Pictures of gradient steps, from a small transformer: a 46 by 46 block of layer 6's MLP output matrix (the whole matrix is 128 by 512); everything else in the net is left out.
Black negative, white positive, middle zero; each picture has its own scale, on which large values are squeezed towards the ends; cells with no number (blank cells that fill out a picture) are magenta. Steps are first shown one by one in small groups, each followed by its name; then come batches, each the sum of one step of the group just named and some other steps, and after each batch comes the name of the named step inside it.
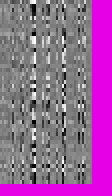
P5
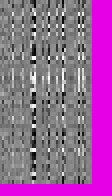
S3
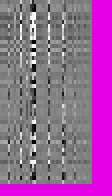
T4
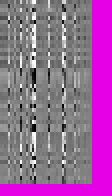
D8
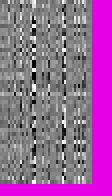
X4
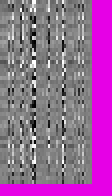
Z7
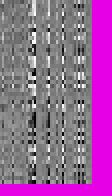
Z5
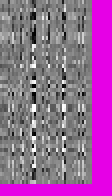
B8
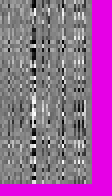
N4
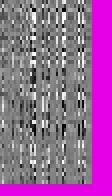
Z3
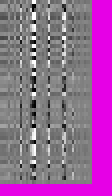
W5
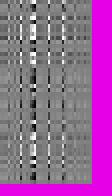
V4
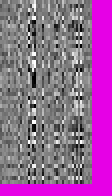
D8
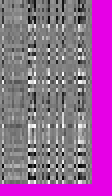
S3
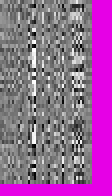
Z5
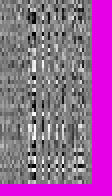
P5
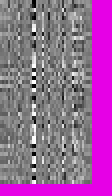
B8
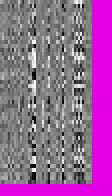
Z5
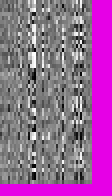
D8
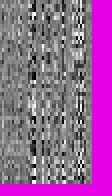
N4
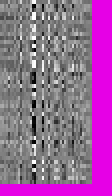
V4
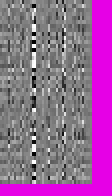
W5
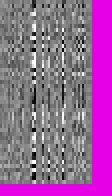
T4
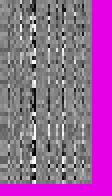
T4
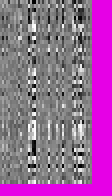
T4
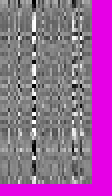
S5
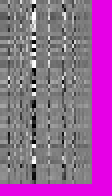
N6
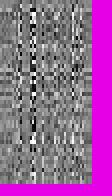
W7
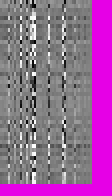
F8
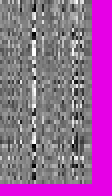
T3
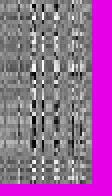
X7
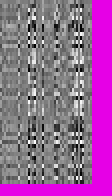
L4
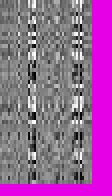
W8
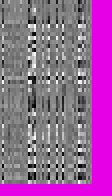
N6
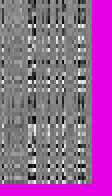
N6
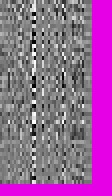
F8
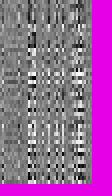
L4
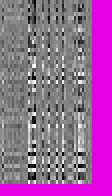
X7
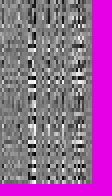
L4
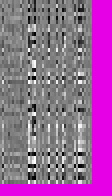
N6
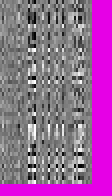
X7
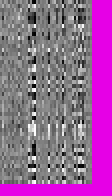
S5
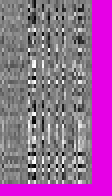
X7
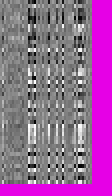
W7
